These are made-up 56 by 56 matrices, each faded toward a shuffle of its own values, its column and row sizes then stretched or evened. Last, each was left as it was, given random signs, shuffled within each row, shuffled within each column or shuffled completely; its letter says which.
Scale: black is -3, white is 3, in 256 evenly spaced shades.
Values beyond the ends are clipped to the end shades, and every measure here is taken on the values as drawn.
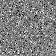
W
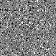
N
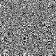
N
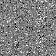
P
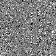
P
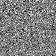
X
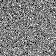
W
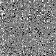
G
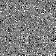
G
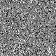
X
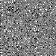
N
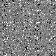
G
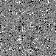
N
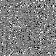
G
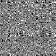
N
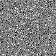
P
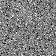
W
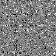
G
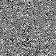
G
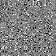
N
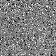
X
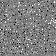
X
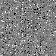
P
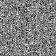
P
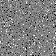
P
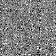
G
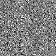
N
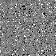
G
